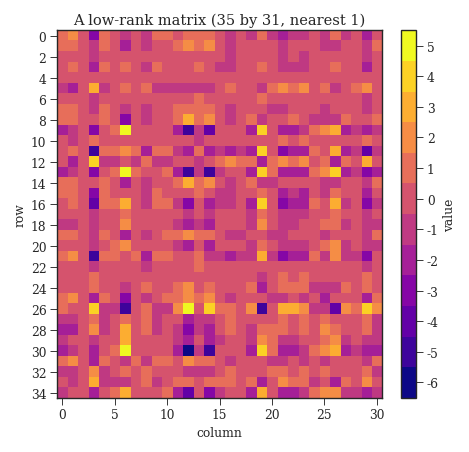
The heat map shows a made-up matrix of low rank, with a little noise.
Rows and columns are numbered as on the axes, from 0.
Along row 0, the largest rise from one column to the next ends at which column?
4
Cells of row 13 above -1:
15
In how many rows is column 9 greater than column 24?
6
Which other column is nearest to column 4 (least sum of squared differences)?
9
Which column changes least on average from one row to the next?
2
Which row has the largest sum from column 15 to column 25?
12
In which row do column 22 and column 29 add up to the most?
26
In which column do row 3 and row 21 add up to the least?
3
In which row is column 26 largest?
13
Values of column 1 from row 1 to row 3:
1 0 1
